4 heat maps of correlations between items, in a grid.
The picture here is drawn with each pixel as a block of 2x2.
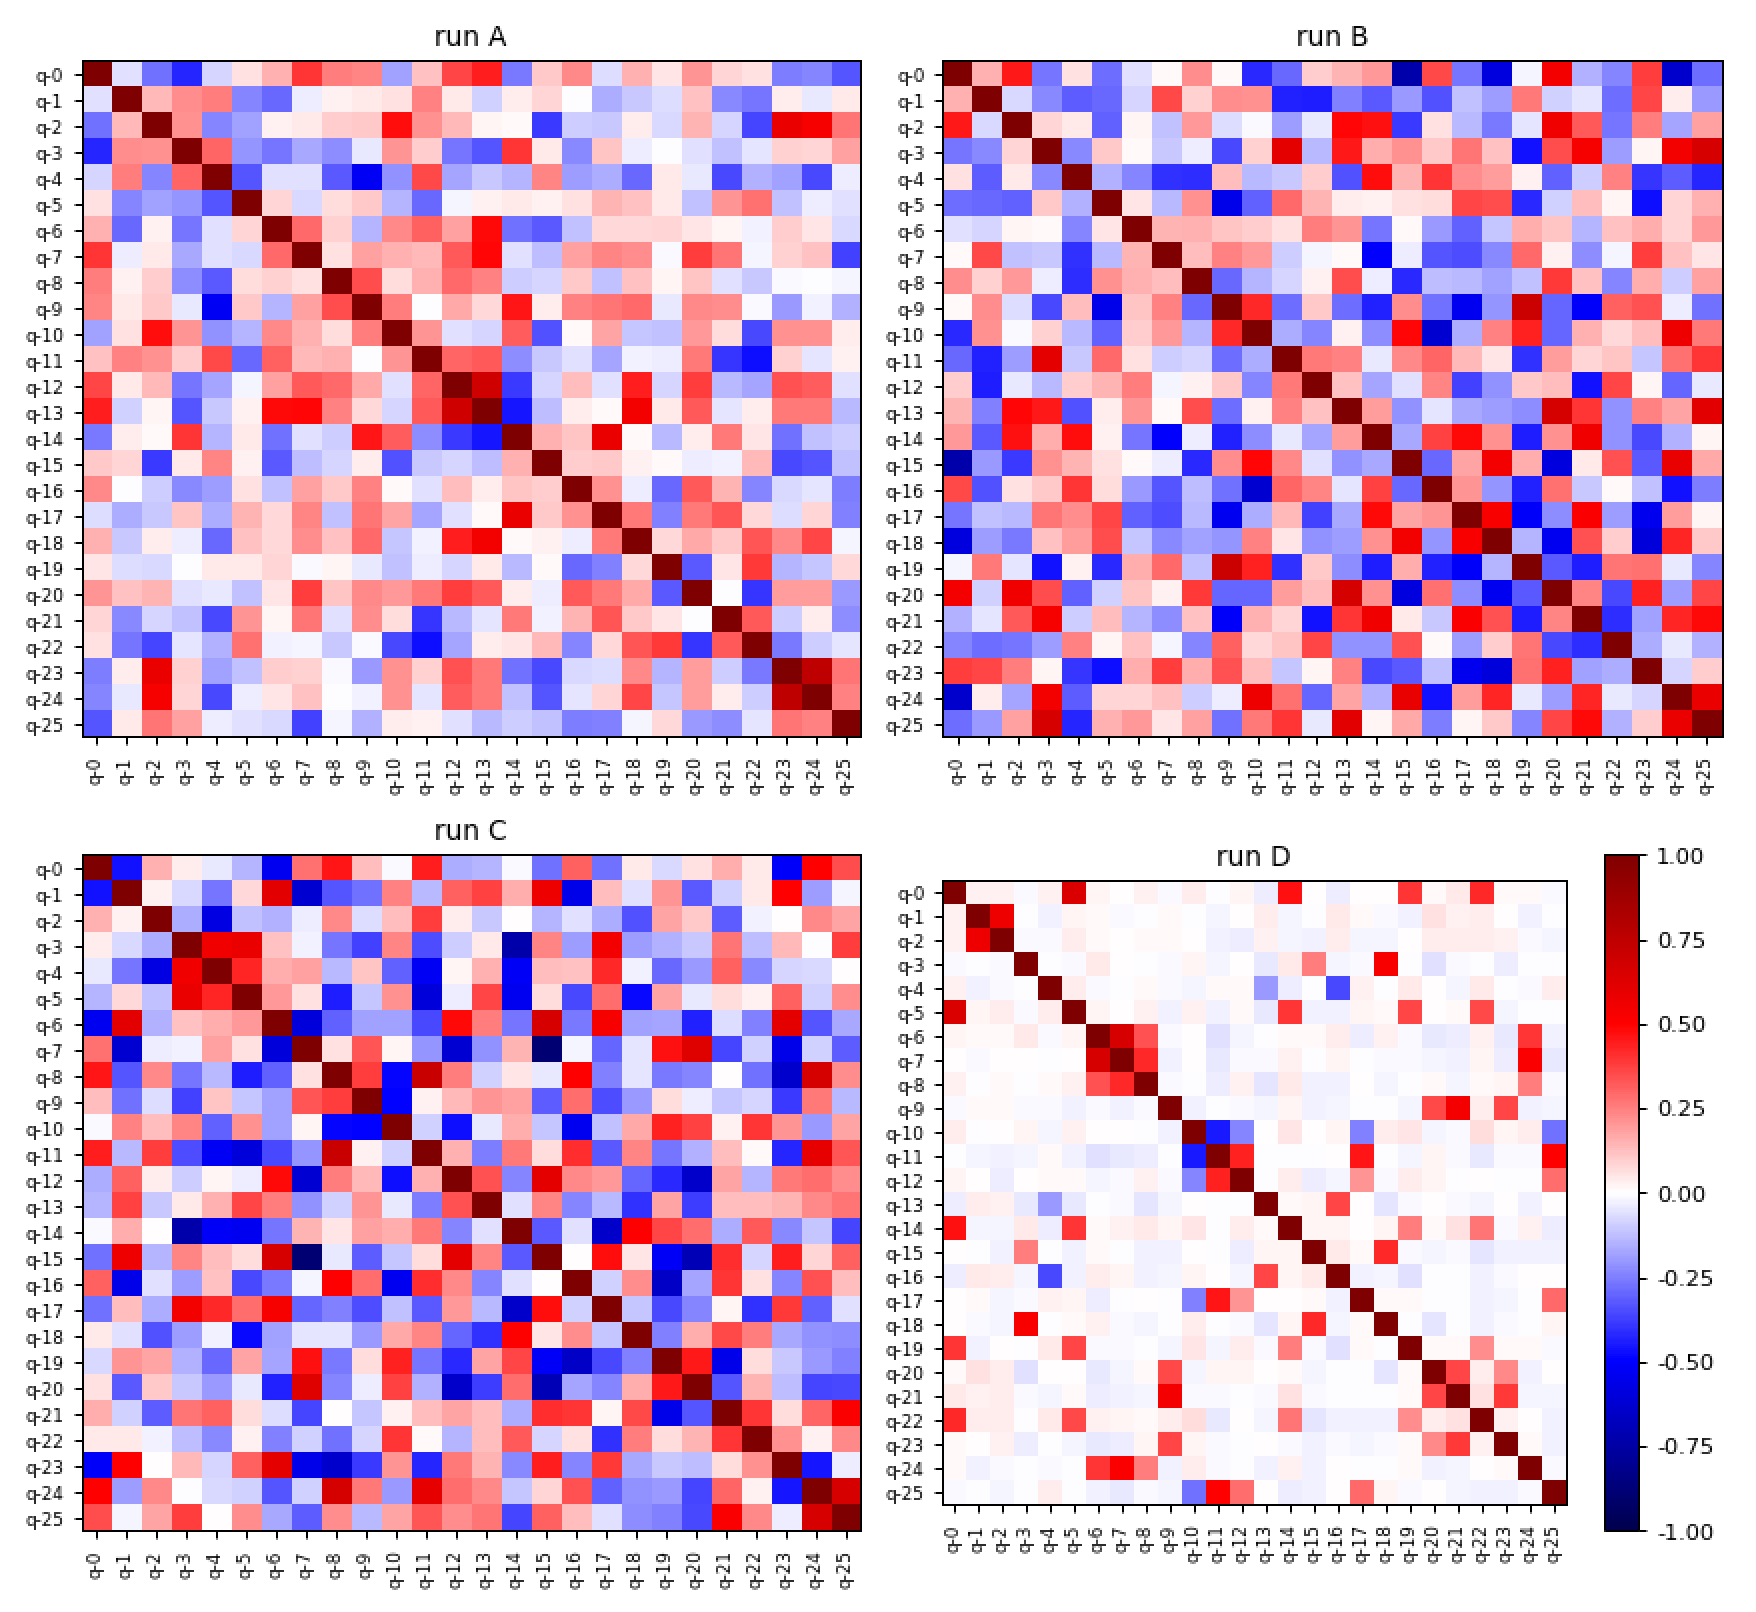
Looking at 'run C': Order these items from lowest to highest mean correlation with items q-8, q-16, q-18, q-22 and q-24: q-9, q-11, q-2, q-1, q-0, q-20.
q-1, q-20, q-2, q-9, q-0, q-11
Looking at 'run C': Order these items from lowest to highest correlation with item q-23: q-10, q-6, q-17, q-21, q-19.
q-19, q-21, q-10, q-17, q-6
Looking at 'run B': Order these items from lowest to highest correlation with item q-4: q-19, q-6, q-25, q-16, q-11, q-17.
q-25, q-6, q-11, q-19, q-17, q-16
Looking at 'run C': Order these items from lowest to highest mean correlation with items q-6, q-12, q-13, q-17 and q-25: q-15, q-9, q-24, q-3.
q-9, q-24, q-3, q-15
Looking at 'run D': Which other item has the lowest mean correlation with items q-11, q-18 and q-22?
q-10
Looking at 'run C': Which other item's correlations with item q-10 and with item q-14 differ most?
q-3
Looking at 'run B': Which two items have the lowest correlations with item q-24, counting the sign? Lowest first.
q-0, q-16
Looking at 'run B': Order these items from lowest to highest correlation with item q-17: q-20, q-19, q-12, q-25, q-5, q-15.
q-19, q-12, q-20, q-25, q-15, q-5
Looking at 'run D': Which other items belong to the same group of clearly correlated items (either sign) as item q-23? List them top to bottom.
q-9, q-20, q-21
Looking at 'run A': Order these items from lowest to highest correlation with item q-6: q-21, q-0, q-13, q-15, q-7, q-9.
q-15, q-9, q-21, q-0, q-7, q-13
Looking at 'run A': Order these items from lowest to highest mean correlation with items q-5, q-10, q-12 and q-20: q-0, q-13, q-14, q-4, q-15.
q-4, q-15, q-14, q-0, q-13
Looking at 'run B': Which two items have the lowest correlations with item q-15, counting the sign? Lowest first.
q-0, q-20
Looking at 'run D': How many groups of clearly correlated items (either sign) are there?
7
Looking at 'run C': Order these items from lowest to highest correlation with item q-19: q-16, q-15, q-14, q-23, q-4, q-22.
q-16, q-15, q-4, q-23, q-22, q-14
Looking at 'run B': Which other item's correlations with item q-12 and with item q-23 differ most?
q-1
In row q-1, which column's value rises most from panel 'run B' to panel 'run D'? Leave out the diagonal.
q-2
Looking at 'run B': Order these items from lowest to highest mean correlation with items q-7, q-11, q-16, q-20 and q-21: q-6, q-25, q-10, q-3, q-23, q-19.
q-19, q-10, q-6, q-23, q-25, q-3
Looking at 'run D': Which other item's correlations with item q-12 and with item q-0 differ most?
q-5
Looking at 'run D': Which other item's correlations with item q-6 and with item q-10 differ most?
q-7
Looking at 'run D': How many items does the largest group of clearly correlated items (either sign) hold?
5
